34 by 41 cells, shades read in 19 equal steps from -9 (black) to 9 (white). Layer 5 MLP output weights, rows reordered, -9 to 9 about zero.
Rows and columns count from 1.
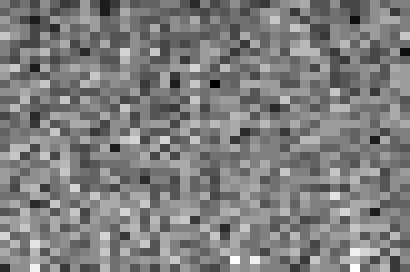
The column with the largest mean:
13
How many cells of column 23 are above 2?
3
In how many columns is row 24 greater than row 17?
17
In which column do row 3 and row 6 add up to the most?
28
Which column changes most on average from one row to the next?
5
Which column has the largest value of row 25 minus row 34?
10
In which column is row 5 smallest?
33
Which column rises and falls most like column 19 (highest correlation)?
8
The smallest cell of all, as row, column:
11, 22
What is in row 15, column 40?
3
